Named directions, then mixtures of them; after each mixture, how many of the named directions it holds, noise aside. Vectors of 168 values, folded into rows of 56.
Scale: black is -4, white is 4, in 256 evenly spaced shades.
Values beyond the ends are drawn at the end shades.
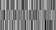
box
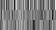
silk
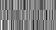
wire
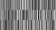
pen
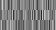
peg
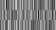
four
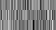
four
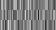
four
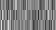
four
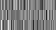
one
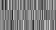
three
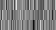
two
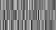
three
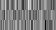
one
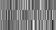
three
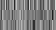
one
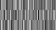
three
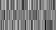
one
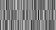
four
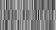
four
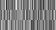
four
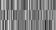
three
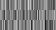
two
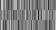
four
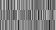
four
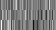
three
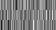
two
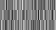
three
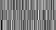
three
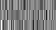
one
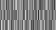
four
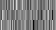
four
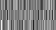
one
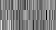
three
